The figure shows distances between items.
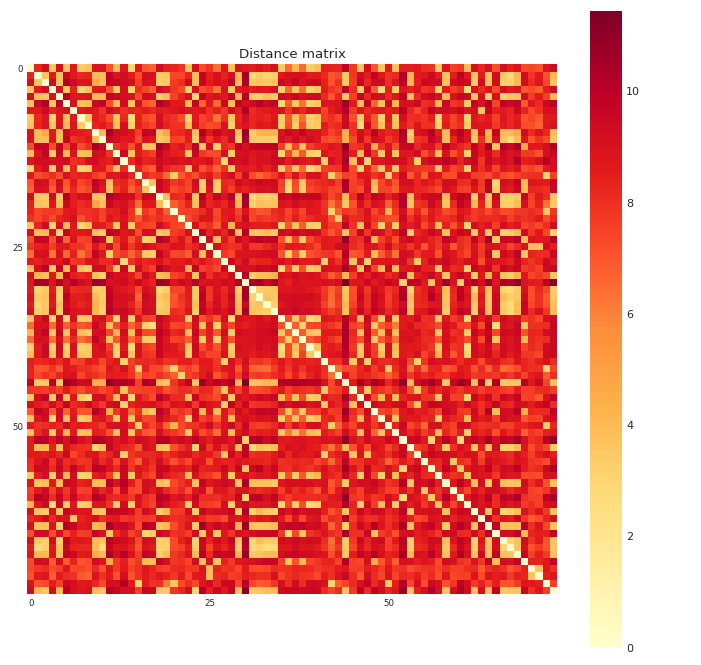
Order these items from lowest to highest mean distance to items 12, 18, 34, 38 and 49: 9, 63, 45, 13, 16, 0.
0, 9, 16, 45, 63, 13
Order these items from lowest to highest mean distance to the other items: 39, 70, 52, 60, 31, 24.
31, 39, 70, 24, 60, 52
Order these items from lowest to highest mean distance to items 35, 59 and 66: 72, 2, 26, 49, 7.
7, 49, 2, 72, 26
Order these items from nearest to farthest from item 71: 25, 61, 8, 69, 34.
25, 8, 61, 69, 34
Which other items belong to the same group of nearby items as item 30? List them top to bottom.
52, 56, 60
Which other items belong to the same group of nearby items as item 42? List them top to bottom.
15, 20, 50, 72
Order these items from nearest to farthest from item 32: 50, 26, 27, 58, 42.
58, 42, 50, 27, 26
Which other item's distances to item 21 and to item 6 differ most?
43
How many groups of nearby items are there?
10
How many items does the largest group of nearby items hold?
22
